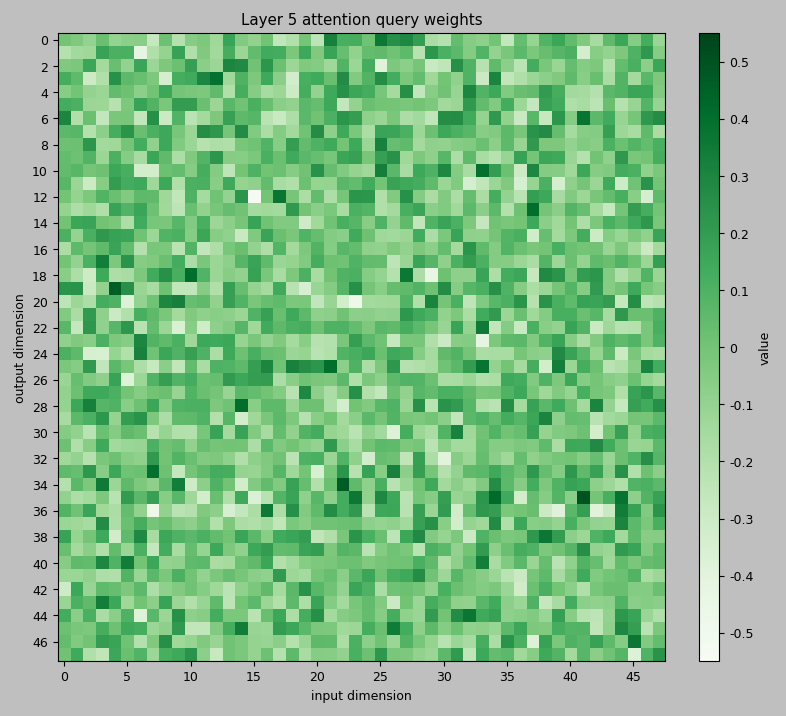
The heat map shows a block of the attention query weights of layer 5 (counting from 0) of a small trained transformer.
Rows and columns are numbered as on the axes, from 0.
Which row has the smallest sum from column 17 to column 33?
23
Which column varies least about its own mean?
40
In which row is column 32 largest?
44
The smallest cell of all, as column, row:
15, 12
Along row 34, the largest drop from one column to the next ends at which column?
10
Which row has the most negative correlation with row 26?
35
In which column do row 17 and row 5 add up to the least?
37
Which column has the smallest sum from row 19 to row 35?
20
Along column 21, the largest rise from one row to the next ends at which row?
25
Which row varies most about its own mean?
36
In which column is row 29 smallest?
14
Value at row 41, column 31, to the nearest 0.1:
0.1
